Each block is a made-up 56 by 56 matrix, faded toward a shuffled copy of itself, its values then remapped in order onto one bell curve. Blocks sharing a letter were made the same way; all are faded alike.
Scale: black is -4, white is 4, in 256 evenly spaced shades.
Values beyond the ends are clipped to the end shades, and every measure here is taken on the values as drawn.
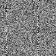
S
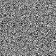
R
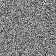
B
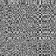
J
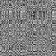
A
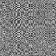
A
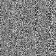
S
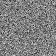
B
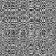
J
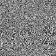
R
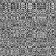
A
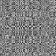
A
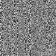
S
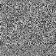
R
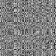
J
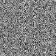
S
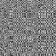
J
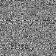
R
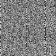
S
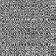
A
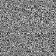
R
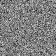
B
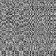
J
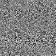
R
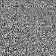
R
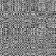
A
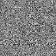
R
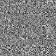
R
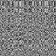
A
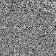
R
